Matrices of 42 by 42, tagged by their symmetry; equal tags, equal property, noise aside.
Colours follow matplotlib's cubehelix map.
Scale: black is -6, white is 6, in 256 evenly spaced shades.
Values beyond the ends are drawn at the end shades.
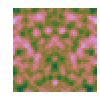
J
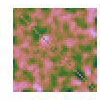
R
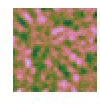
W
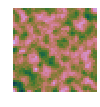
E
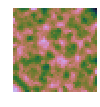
E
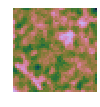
E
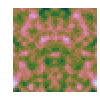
J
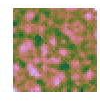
E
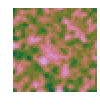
E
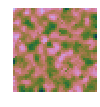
R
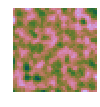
E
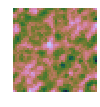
R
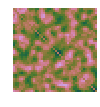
R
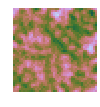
E
